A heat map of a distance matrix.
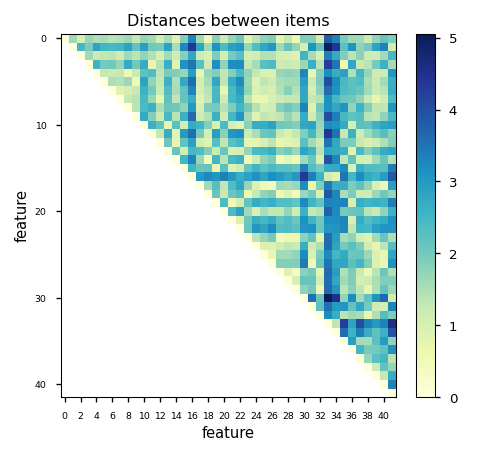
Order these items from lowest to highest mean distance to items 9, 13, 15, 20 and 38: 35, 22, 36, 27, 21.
27, 36, 21, 22, 35
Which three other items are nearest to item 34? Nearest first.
16, 33, 39
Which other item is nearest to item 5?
9
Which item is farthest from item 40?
30
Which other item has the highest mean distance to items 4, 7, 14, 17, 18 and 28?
33
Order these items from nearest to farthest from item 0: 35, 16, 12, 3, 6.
12, 6, 3, 35, 16
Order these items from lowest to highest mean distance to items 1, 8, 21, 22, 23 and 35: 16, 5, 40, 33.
5, 40, 16, 33
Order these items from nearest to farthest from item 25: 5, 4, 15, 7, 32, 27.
7, 4, 5, 27, 32, 15
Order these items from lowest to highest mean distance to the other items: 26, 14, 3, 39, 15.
14, 39, 26, 3, 15
